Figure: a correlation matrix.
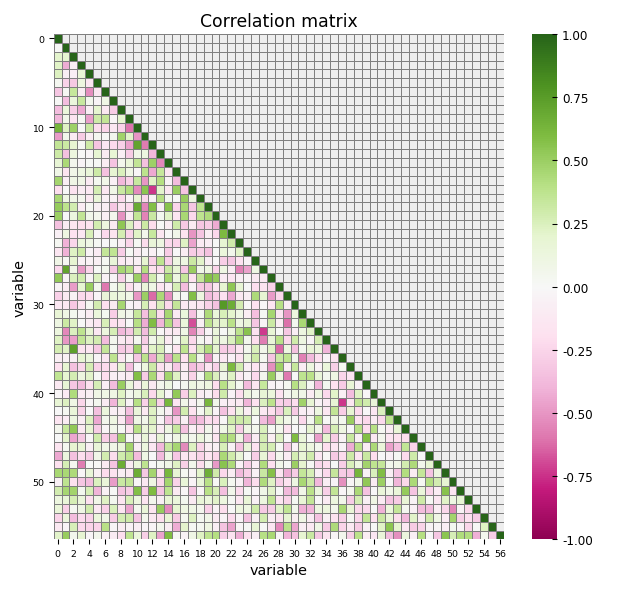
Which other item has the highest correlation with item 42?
55
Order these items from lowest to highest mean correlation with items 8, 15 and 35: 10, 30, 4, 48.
4, 10, 30, 48
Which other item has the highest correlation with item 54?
50
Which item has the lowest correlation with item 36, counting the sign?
41
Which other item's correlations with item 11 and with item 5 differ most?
27
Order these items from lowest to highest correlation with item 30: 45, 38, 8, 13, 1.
1, 38, 13, 8, 45
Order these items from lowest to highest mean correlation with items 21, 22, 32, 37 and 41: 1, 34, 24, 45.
24, 34, 1, 45
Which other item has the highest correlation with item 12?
10
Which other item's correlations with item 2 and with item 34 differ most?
35
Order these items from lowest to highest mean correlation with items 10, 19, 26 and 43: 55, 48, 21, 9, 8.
9, 21, 8, 55, 48
